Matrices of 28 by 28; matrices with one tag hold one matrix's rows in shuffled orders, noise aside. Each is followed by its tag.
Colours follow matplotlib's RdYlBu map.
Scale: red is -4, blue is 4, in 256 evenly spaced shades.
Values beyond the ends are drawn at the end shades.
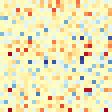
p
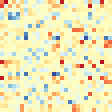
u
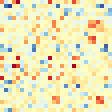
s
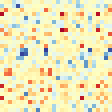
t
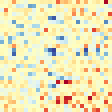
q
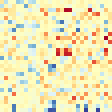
q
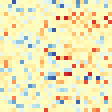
q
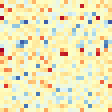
t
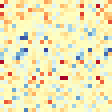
t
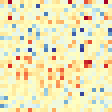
p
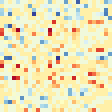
s
